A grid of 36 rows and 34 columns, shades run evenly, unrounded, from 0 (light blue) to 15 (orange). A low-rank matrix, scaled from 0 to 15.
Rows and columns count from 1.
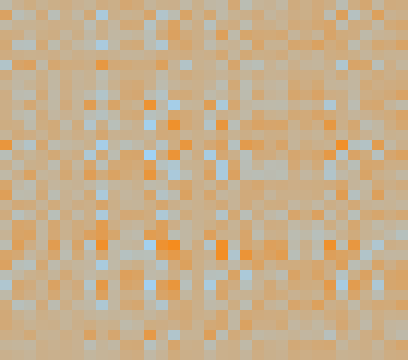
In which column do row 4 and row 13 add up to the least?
13
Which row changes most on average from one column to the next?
25
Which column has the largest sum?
15
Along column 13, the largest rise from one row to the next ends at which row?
17
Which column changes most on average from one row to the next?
9
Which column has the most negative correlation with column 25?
21
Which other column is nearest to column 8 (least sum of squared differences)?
18
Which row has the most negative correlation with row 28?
33
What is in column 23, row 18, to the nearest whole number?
5
